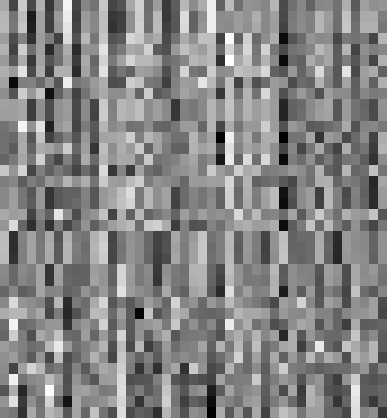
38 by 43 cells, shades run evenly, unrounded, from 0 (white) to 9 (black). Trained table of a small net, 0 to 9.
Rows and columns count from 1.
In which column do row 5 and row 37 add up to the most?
38
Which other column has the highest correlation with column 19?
14
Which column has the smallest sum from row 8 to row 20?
26
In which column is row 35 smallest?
2
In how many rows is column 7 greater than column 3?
23
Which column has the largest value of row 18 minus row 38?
32
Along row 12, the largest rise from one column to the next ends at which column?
6
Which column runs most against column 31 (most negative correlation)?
20
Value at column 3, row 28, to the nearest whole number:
4
